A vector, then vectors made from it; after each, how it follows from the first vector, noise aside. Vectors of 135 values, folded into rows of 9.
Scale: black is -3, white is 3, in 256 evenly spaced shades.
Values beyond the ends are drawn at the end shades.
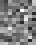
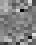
negated, partly zeroed.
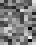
copied.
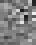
negated, partly zeroed.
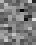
negated, partly zeroed.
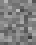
negated, shrunk.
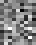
sign-scrambled.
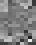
negated, partly zeroed.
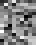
reversed, negated.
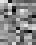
wrapped around, negated.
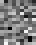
sign-scrambled.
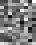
copied.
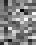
sign-scrambled.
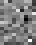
negated, partly zeroed.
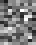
copied.
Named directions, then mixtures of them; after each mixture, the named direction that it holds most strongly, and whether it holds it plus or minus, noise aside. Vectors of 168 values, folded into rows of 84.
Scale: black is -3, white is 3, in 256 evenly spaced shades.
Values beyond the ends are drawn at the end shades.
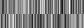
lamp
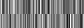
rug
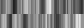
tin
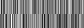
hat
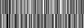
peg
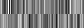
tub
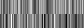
hat, plus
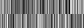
lamp, minus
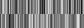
lamp, minus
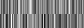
hat, plus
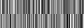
rug, plus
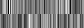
tub, minus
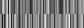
peg, minus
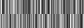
rug, plus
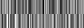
peg, minus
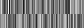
tub, plus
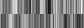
tin, minus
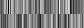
tub, minus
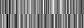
peg, plus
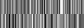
lamp, minus
